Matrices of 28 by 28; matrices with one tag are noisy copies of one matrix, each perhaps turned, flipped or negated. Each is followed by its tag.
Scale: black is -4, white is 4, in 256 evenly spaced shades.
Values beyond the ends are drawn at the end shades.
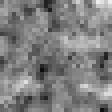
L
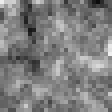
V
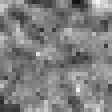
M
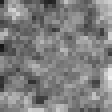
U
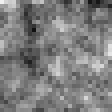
V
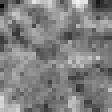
M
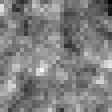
L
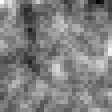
V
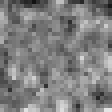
U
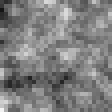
V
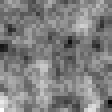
L
